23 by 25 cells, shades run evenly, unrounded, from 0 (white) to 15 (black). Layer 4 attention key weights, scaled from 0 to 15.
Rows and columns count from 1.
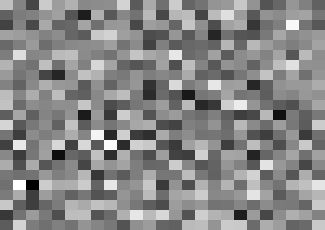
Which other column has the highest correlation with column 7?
20
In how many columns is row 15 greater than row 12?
9
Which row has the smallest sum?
19
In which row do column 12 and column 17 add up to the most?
4
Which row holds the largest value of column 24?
14
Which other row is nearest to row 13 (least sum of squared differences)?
21
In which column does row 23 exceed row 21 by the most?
1
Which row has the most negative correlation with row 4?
18
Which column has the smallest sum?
25
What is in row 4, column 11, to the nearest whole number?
6
